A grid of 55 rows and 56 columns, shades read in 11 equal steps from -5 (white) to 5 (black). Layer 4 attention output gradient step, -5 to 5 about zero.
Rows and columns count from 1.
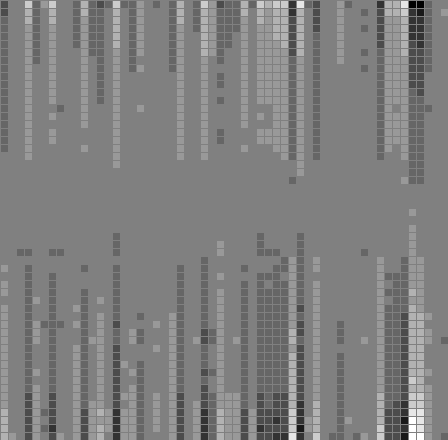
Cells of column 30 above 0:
4
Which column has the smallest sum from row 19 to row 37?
52
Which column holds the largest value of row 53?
51
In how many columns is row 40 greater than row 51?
13
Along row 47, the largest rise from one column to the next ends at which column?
38
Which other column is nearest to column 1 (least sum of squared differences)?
40
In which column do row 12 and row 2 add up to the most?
53
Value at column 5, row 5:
1
